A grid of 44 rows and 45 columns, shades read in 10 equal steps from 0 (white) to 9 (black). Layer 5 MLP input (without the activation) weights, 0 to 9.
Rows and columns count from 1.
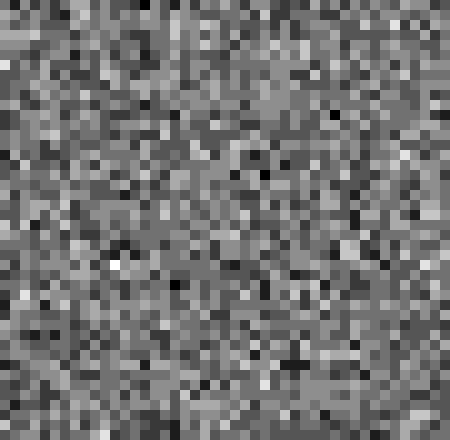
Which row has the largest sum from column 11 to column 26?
12
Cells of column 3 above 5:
10
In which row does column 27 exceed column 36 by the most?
26
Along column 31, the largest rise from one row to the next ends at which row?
37
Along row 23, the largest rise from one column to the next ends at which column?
4
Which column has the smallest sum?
43
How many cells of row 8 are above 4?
28
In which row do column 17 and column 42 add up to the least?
14
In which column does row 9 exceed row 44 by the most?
11
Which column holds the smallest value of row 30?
3
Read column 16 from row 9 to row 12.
4 6 6 6
